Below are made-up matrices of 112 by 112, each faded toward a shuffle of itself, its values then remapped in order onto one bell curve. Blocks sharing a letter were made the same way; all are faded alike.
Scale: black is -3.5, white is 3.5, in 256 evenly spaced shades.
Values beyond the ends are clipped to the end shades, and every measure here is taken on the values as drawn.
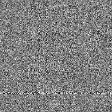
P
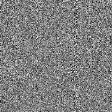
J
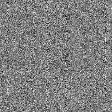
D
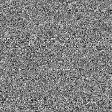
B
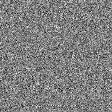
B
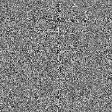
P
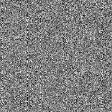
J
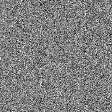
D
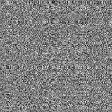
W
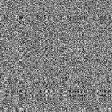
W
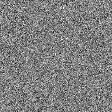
D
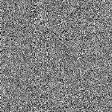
J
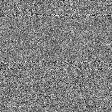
B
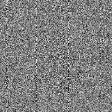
J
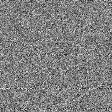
B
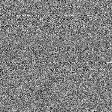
B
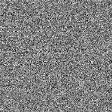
B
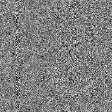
J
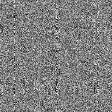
J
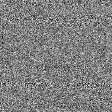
B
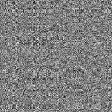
W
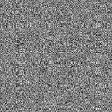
W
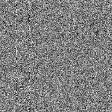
D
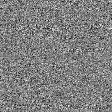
B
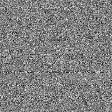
B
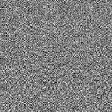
W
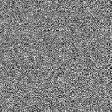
W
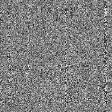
P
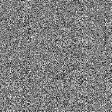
J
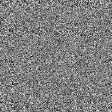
P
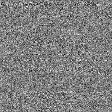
B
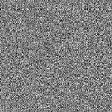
W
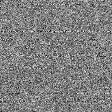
B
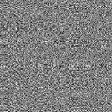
W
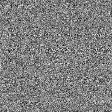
B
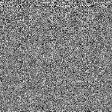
P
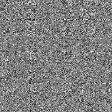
P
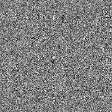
J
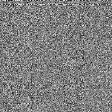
P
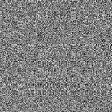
W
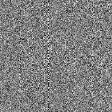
J
